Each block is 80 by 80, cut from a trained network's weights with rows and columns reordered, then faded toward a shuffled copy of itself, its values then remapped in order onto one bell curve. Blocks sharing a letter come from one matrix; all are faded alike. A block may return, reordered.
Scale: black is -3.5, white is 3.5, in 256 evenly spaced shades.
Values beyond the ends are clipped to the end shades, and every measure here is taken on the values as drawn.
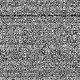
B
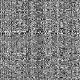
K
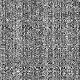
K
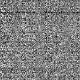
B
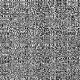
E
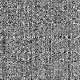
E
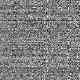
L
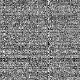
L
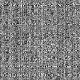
K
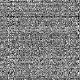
L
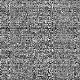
L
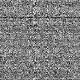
B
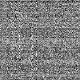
L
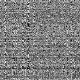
L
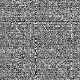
L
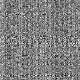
K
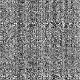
K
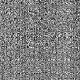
E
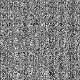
E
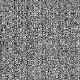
E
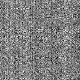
E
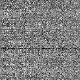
B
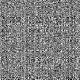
E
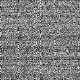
L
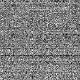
B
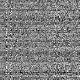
L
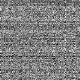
L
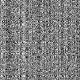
K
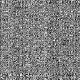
E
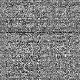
B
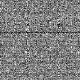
B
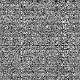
L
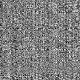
E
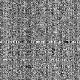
K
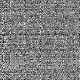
L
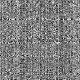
K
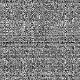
L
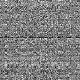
B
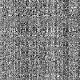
K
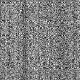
E
